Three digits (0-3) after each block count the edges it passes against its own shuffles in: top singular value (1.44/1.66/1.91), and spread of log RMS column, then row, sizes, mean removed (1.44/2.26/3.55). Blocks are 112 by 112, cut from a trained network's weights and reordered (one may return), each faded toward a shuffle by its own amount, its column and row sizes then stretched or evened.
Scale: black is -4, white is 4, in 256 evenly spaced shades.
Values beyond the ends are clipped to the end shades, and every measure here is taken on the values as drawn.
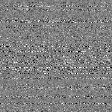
1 0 3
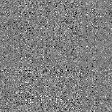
0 2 2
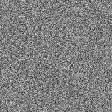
2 0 0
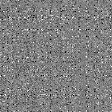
0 2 2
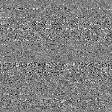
1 0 3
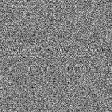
3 0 1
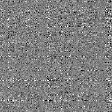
2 2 2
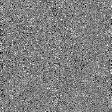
0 2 1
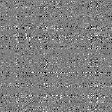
0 2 3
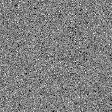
1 1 0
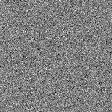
1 0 0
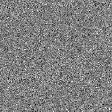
0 1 1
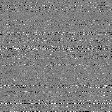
2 0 3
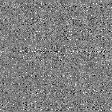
0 1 2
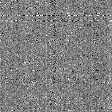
1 1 2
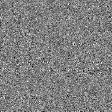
0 1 1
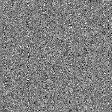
0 2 0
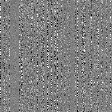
0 3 0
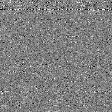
1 0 2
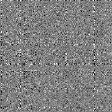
2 2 2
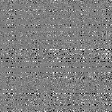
1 2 3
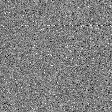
0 0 1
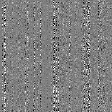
1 3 1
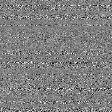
0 0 3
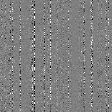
3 3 0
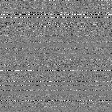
2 0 3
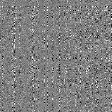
1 3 2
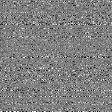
1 0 3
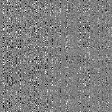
0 3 1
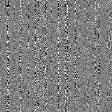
3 3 0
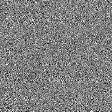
1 1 2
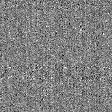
1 0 1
